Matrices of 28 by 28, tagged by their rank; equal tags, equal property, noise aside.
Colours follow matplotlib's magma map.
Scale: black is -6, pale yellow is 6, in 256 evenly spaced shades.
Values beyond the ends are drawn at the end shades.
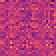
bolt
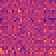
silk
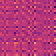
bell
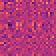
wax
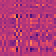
bell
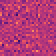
bolt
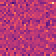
bolt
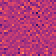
wax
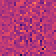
bolt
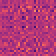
bell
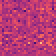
bolt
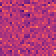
bolt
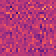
wax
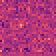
bolt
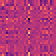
bell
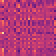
bell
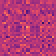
silk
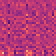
silk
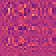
bell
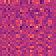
silk
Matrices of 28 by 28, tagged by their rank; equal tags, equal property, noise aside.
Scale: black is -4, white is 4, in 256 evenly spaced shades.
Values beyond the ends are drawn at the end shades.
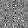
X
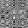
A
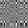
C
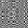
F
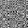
X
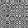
A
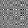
C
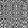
A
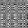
F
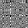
A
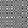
C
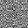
X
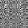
X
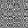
A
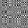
F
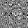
X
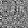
X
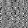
X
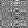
F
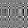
C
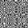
X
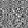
X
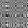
F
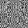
X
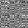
A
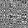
X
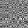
A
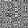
X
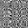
A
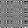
C
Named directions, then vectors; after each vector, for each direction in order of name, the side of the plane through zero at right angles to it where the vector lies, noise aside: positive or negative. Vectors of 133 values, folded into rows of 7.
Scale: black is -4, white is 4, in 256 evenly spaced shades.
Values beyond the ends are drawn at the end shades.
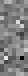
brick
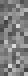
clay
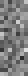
positive, negative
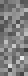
negative, positive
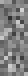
positive, positive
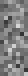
positive, positive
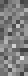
negative, positive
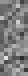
positive, positive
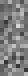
positive, positive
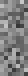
negative, negative
